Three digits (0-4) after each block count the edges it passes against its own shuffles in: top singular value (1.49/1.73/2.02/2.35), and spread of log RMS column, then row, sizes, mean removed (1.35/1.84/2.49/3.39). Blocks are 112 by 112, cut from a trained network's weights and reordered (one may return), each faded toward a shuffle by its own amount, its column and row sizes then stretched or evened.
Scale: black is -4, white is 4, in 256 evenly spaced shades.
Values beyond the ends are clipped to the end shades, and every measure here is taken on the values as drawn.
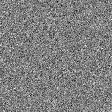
0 0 0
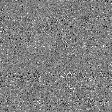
0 1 3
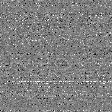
1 0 3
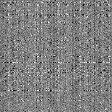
3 2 3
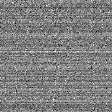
4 2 0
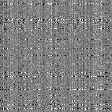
4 2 4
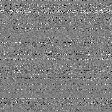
0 0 4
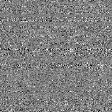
1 1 4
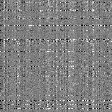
4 2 4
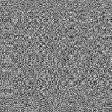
4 2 3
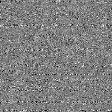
1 1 3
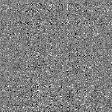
1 3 3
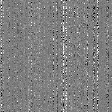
2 4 1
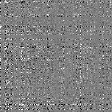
1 4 4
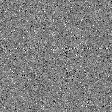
0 1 1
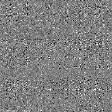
1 3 3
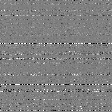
3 0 4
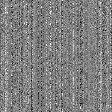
4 4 0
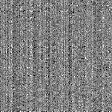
4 2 2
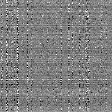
4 4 0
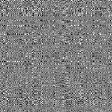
4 3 4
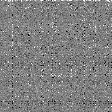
2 3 2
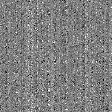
2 3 1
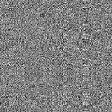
4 2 3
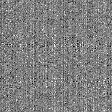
3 1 2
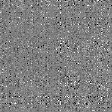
0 3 3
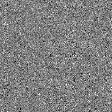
0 3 1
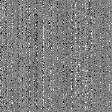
2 4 1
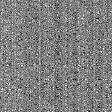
2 2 2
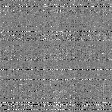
2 0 4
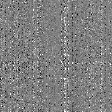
1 4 1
